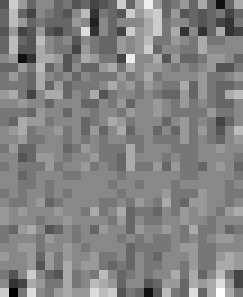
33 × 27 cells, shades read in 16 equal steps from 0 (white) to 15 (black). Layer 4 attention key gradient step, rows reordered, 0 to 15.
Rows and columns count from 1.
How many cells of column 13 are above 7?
18
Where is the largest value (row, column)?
33, 2
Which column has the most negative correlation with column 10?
21
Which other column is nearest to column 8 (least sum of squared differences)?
22
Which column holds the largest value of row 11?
4
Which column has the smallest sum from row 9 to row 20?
5
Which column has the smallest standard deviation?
16
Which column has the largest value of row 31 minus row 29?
27
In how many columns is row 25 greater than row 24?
10
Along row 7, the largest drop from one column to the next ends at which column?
15
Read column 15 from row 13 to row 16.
6 8 9 8
